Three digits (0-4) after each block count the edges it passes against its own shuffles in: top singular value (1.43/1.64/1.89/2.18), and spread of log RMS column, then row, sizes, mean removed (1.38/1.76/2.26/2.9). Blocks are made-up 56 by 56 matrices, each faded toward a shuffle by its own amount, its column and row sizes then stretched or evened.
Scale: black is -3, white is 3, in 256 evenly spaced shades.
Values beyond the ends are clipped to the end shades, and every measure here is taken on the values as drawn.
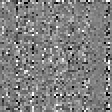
0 4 2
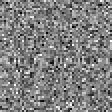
3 0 0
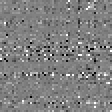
0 2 4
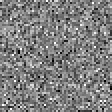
2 0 0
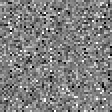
1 1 0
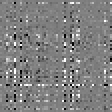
4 4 4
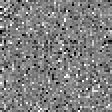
1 0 0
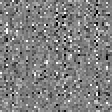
2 4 1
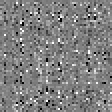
0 4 2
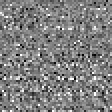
3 0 3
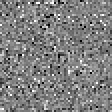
1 1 2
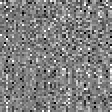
4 3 1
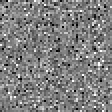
0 1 0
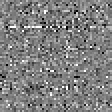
2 1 3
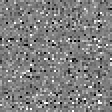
0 1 2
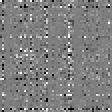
1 4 3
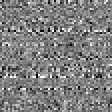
3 0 4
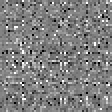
4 2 2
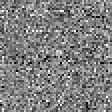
0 1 2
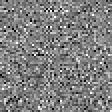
3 0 1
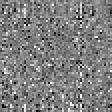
3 2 1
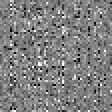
2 4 1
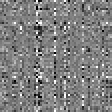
4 4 3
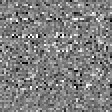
1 1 3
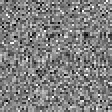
3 0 0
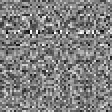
4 0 3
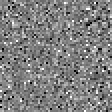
1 0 0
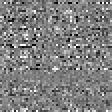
2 2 4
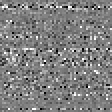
0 0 4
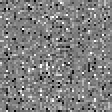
1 3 0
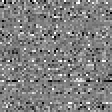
0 1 4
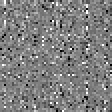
0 3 1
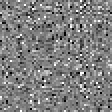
3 1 0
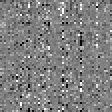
0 3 1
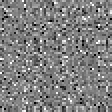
4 1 0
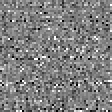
0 0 3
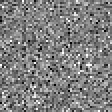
1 1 0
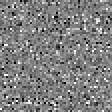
0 0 2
